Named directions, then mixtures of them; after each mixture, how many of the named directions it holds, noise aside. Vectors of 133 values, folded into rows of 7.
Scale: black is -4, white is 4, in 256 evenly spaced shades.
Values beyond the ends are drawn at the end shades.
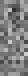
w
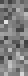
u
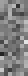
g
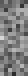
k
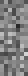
four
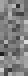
one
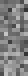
four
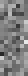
one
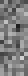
four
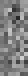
one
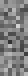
two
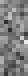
four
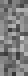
two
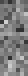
one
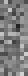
four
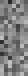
three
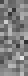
two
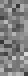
three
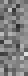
four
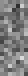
four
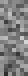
three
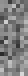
two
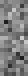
three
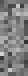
two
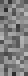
three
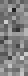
three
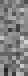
two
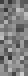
two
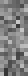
four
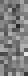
three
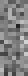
two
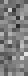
four
